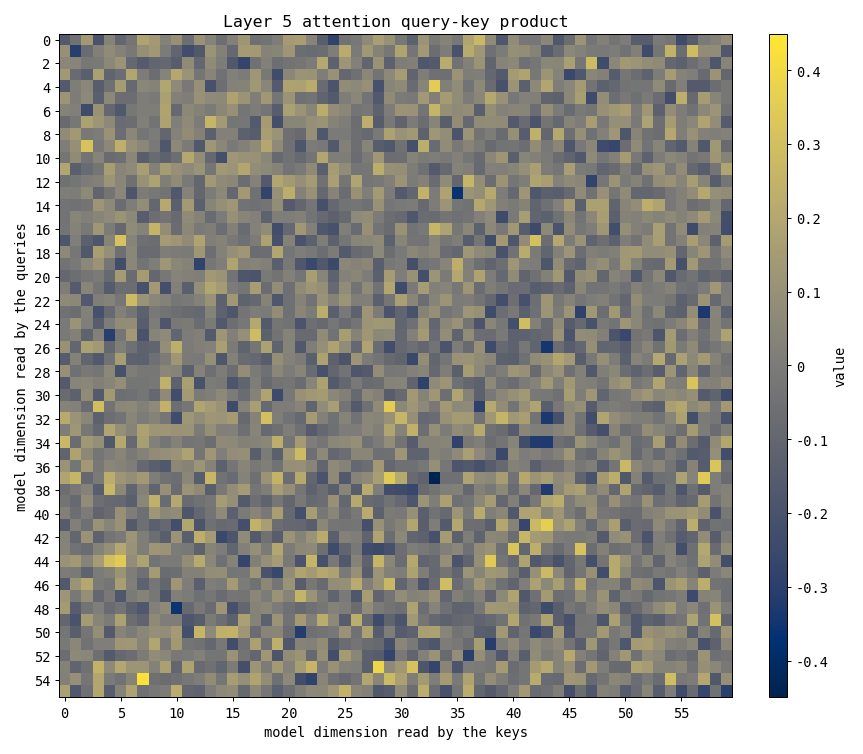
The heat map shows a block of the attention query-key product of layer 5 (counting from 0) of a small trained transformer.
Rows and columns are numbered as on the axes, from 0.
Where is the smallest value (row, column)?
37, 33
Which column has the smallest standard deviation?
51
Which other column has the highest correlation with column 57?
38
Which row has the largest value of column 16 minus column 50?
25
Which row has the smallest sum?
23
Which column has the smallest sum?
24
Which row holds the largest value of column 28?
53
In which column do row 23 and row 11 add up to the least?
57
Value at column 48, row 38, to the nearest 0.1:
0.1
